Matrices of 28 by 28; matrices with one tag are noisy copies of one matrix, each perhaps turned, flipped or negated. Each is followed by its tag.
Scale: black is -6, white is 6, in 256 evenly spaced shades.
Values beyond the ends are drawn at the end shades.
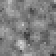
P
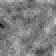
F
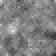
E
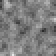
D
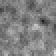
P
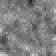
F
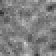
D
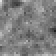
F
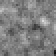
P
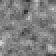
D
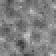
P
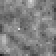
F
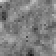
F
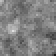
E
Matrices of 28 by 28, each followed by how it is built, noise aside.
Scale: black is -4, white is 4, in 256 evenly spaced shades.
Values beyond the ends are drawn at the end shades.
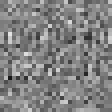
low rank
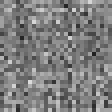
blocks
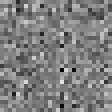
low rank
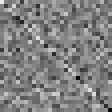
diagonal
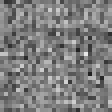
blocks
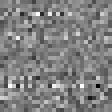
uneven rows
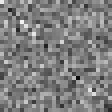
diagonal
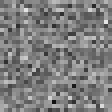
blocks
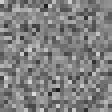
noise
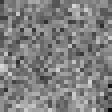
smooth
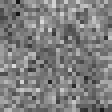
smooth
